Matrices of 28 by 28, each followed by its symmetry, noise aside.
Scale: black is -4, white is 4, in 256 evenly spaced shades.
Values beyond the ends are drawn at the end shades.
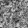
no symmetry.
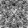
mirrored left to right.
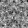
mirrored left to right.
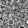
antisymmetric.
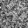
symmetric across the other diagonal.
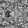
mirrored top to bottom.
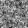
same after a half turn.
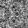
mirrored top to bottom.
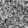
no symmetry.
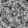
symmetric across the other diagonal.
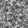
same after a half turn.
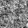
antisymmetric.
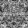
mirrored left to right.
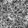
symmetric across the other diagonal.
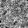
symmetric across the other diagonal.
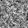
no symmetry.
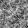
symmetric.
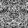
mirrored left to right.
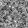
no symmetry.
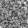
symmetric across the other diagonal.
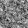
symmetric across the other diagonal.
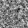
symmetric across the other diagonal.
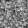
no symmetry.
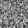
no symmetry.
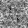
same after a half turn.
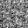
antisymmetric.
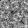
symmetric.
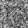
symmetric.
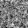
no symmetry.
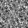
same after a half turn.
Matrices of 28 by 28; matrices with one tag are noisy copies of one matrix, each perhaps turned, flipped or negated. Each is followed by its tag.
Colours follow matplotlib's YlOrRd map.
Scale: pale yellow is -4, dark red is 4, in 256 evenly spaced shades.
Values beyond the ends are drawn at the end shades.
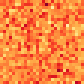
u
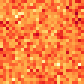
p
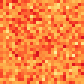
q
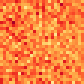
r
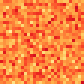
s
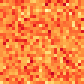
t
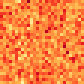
t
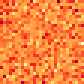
p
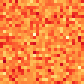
r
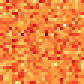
s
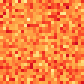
q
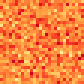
t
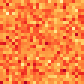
q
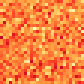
r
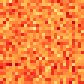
r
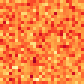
u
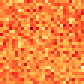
q
